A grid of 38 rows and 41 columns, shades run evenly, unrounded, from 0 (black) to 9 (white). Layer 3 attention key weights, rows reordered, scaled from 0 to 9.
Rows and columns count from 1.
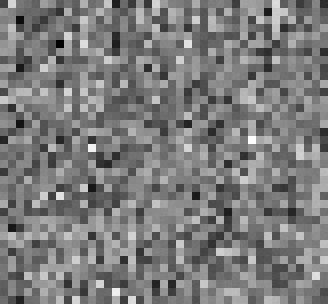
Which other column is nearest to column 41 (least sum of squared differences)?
39
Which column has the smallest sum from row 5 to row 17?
15
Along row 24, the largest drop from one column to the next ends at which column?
12
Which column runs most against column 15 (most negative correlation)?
11
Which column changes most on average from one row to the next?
8
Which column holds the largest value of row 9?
6
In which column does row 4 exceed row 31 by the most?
27
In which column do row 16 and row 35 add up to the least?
3
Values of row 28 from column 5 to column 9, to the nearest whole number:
5 6 6 5 5
